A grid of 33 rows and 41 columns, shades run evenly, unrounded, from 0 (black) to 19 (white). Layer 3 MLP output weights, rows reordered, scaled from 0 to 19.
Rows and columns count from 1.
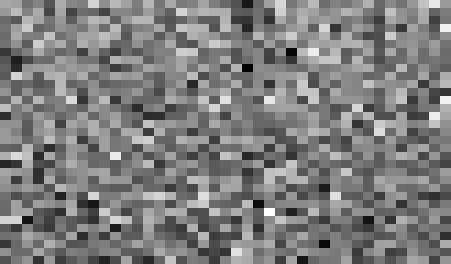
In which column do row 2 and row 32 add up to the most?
17
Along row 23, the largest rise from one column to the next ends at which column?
5
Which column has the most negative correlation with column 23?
9
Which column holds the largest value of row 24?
6
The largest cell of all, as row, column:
27, 25
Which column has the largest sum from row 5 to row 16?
29
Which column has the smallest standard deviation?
12
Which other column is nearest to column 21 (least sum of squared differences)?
36
